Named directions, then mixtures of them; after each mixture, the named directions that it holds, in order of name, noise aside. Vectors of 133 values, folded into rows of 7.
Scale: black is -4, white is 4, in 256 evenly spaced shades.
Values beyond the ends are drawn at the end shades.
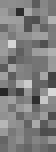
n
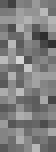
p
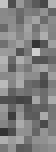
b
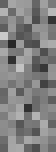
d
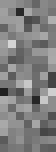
n.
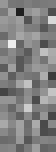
d, n.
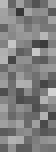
b, n.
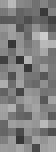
p.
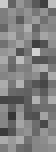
b.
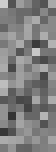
b.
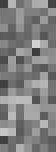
b.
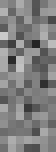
b, d.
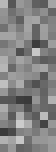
b.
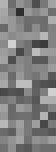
b, n.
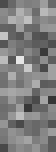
d, p.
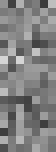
b, p.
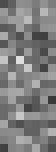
d, p.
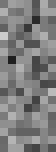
d, n.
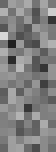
d.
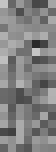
b, n.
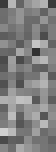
b.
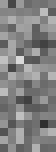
b, p.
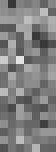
b, p.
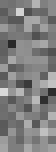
n.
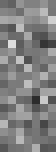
n, p.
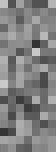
b.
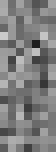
b, d.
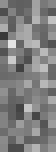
d.
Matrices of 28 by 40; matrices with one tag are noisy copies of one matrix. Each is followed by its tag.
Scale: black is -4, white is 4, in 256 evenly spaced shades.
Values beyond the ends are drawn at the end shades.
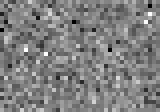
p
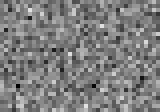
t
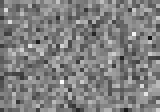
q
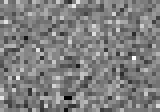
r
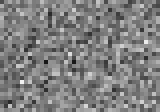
t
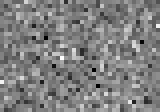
p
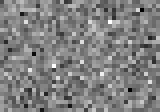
r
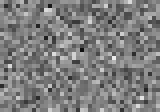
p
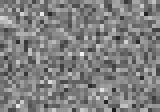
t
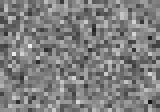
q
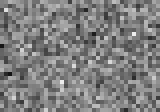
q
